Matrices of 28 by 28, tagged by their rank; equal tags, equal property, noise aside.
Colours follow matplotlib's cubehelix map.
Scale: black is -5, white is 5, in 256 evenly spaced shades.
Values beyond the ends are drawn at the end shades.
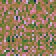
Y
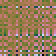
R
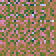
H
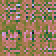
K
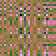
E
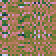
K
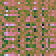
K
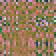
K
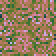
Y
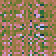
K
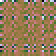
R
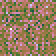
Y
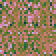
H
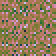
H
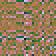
K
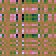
R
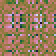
E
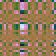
R
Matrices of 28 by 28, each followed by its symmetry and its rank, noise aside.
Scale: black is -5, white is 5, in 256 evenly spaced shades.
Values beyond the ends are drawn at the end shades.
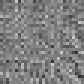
no symmetry, rank five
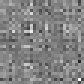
symmetric, rank three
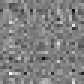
antisymmetric, rank four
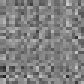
no symmetry, rank four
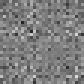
symmetric, rank four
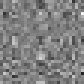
no symmetry, rank three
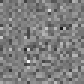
no symmetry, rank five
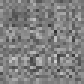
no symmetry, rank three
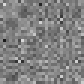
symmetric, rank five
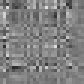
no symmetry, rank three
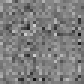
symmetric, rank five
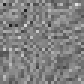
symmetric, rank five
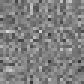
no symmetry, rank four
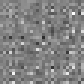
symmetric, rank four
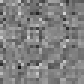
no symmetry, rank four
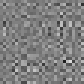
no symmetry, rank three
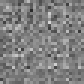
no symmetry, rank five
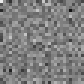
no symmetry, rank four
